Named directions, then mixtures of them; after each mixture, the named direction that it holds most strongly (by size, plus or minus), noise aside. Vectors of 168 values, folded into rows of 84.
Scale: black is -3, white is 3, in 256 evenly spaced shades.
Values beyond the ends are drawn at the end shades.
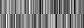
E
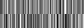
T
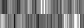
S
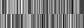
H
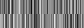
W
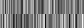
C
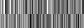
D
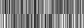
C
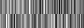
E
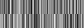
W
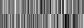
T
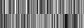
T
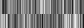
S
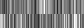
S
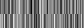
W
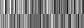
D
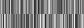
C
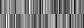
E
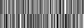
T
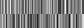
T
